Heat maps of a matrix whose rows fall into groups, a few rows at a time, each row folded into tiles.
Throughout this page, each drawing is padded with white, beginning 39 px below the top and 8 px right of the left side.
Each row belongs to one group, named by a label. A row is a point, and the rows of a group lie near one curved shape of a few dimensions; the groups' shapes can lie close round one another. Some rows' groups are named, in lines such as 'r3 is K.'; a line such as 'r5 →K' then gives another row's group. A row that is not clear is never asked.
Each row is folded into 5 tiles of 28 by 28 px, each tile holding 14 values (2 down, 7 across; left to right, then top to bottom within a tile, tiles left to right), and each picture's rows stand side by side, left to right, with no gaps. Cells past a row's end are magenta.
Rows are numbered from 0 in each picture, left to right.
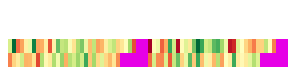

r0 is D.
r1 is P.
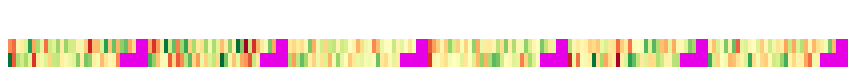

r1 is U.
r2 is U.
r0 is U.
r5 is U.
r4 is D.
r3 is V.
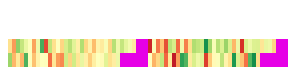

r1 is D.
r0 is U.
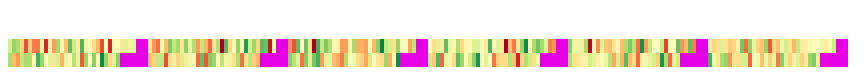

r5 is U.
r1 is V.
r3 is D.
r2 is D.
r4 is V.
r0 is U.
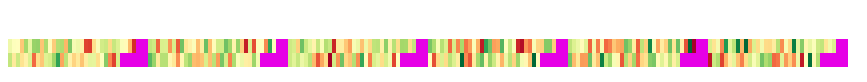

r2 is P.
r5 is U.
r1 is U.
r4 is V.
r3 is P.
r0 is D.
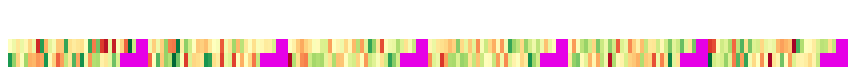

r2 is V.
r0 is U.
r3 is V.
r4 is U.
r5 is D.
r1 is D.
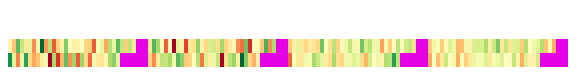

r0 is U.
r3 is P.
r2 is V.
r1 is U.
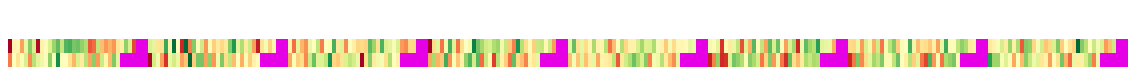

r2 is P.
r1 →U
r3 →P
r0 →P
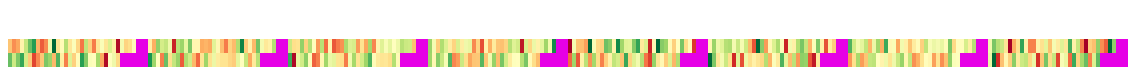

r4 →P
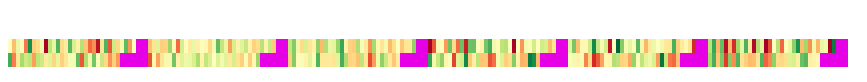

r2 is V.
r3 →D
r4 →D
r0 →U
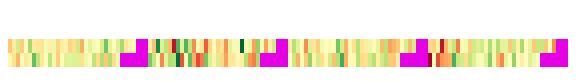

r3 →P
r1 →D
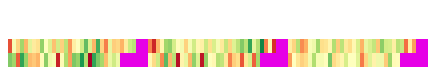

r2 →P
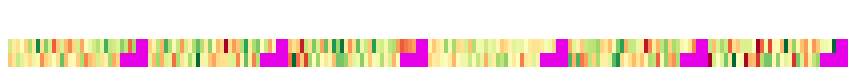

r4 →D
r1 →D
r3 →U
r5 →D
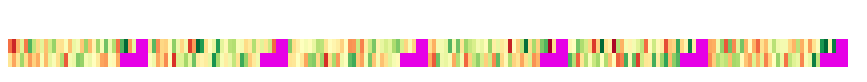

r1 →D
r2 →P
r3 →U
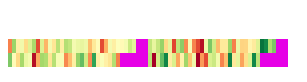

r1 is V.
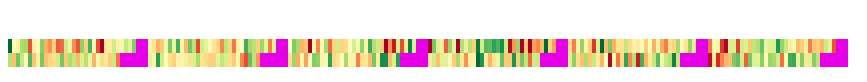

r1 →U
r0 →P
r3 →P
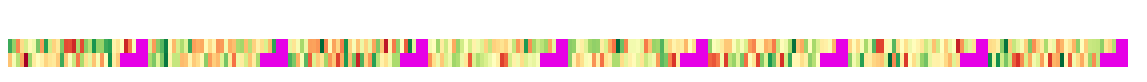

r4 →D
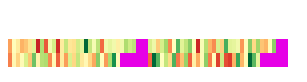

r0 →D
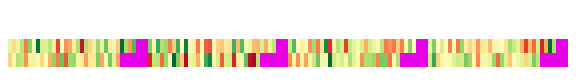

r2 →U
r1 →D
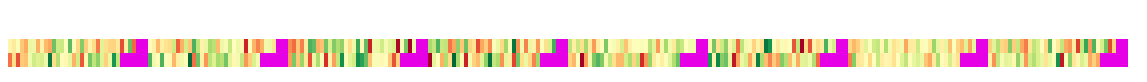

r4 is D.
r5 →P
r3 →D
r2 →V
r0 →P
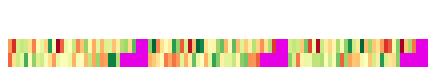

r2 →V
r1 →D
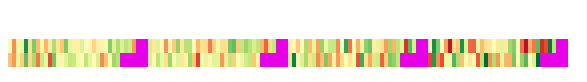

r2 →U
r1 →P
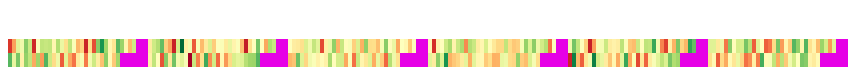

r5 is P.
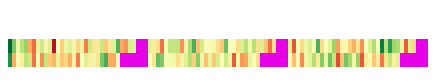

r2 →P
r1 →U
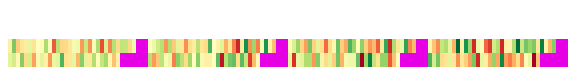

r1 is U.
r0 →P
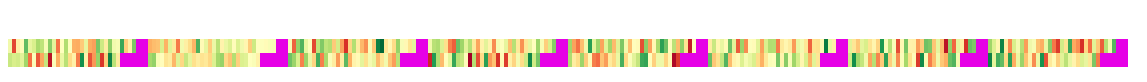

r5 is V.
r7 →P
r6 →U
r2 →D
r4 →V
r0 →U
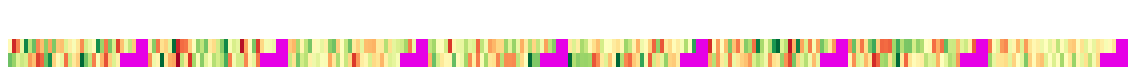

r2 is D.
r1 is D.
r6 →D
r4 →P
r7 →D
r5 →P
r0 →U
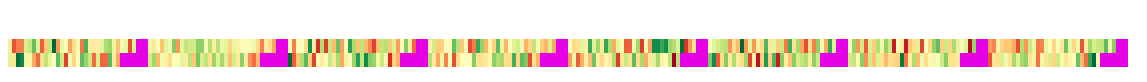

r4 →P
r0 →U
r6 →P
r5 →U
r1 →V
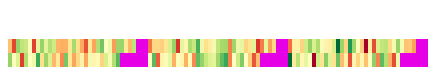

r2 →D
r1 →V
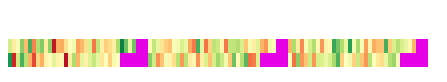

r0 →V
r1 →D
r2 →D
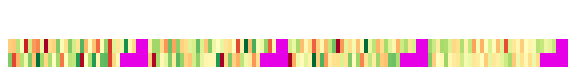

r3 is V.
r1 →U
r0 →U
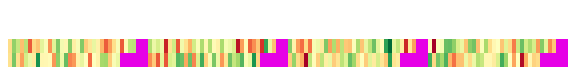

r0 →V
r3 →U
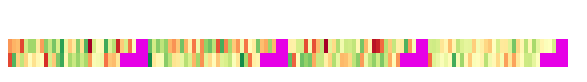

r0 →V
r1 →V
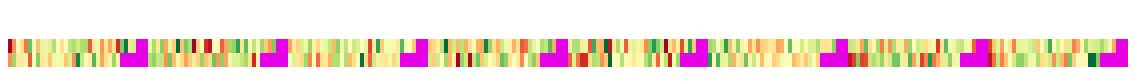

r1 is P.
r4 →U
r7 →D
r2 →P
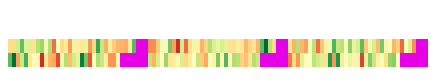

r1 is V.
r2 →P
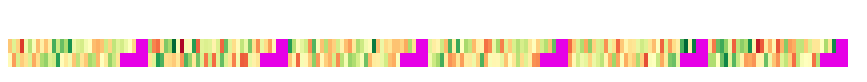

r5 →D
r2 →D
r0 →D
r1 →U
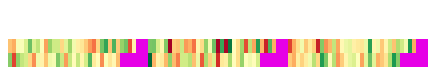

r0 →U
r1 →V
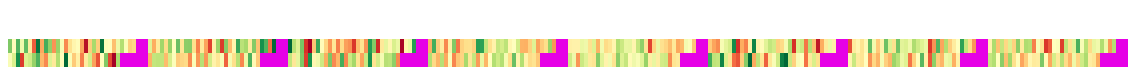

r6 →P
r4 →V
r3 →D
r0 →D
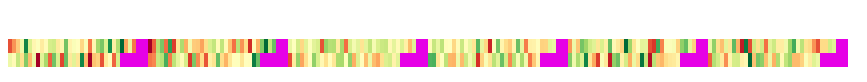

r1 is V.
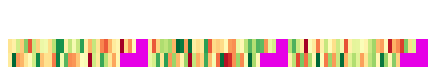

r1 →U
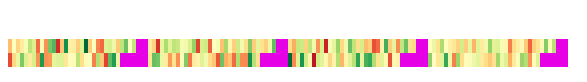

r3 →V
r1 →U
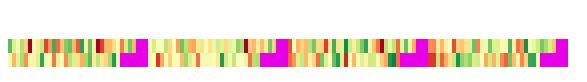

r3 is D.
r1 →U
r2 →D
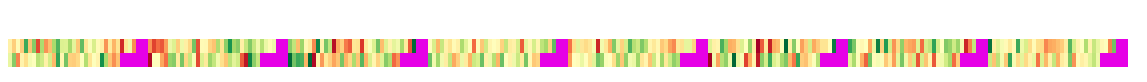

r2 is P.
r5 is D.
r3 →P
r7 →P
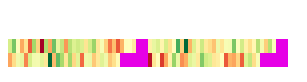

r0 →U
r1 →U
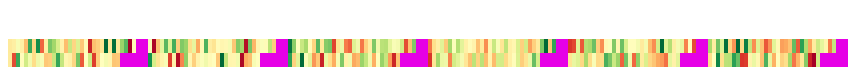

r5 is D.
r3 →V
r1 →U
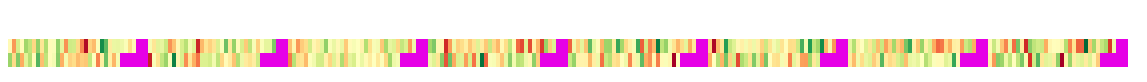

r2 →V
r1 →D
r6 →P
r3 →P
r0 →D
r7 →U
